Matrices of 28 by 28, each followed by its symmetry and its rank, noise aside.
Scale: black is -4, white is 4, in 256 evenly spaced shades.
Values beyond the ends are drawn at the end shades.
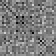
symmetric, rank four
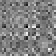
symmetric, rank three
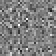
no symmetry, rank six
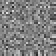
antisymmetric, rank four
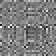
no symmetry, rank three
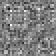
symmetric, rank four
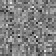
no symmetry, rank six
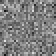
no symmetry, rank six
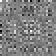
no symmetry, rank three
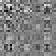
no symmetry, rank three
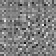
antisymmetric, rank six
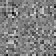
symmetric, rank six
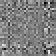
no symmetry, rank four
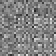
no symmetry, rank three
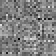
no symmetry, rank six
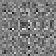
no symmetry, rank four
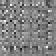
no symmetry, rank four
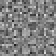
antisymmetric, rank four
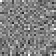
symmetric, rank six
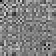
symmetric, rank four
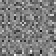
no symmetry, rank four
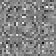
symmetric, rank six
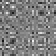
symmetric, rank three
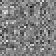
no symmetry, rank six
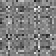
no symmetry, rank three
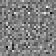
antisymmetric, rank six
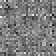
no symmetry, rank six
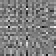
antisymmetric, rank four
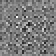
symmetric, rank four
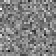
no symmetry, rank six
